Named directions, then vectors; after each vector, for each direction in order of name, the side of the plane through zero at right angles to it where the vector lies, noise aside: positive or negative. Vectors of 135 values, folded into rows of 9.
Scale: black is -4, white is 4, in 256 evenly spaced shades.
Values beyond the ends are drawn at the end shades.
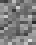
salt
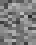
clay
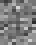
positive, positive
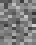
positive, positive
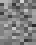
negative, negative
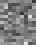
negative, positive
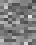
negative, positive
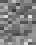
negative, positive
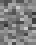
positive, positive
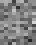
negative, negative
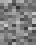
negative, negative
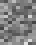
negative, positive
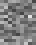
negative, positive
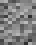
positive, negative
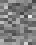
negative, positive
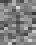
positive, positive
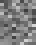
positive, positive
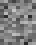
positive, negative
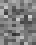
negative, positive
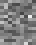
negative, positive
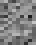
positive, negative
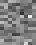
negative, positive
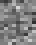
positive, positive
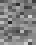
negative, positive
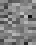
positive, negative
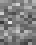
positive, negative
